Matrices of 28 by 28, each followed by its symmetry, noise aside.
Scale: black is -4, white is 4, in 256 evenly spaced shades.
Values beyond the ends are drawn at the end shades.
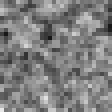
no symmetry.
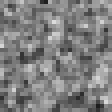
antisymmetric.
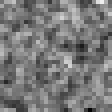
no symmetry.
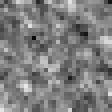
symmetric across the other diagonal.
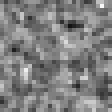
antisymmetric.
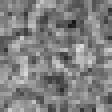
antisymmetric.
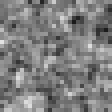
antisymmetric.
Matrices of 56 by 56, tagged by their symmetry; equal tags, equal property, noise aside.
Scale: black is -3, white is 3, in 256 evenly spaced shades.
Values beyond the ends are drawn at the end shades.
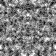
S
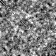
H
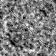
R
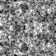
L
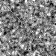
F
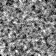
F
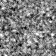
F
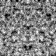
S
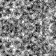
L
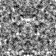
S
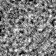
H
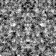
S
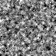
H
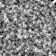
R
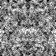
S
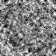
R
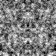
S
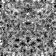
S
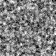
F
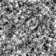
R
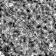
R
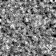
F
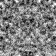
S
